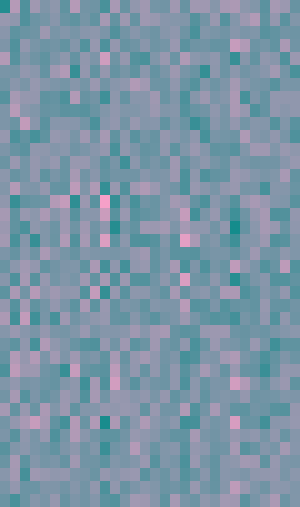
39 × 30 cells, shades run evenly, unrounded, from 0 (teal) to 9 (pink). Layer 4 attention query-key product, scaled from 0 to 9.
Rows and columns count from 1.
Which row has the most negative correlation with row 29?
16
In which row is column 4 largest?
33
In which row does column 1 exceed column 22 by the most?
25
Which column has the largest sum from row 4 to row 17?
18
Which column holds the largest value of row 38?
24
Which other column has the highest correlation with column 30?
21
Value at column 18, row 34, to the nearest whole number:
3
